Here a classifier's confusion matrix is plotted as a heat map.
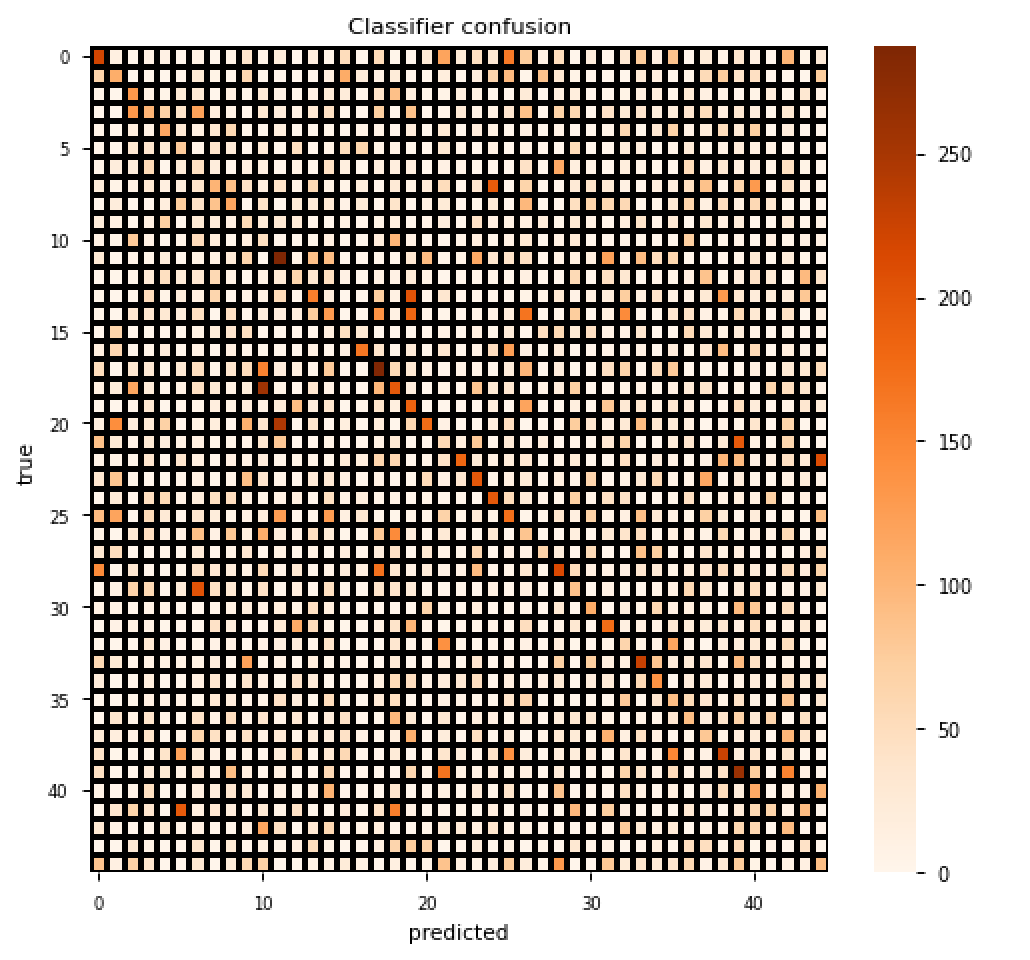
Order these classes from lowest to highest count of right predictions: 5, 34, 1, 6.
6, 5, 1, 34
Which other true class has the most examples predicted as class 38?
13
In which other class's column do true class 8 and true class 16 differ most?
25
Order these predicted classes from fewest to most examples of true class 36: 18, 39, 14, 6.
14, 6, 39, 18
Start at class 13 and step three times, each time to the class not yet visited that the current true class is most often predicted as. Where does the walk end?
18
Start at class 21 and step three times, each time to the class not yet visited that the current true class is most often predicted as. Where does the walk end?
10
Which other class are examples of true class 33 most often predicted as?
9
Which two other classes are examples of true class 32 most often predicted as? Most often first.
21, 35
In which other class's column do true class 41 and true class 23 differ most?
5
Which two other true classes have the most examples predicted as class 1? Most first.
20, 25
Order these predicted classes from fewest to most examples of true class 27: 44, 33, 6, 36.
36, 6, 44, 33
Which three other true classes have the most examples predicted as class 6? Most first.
29, 3, 26
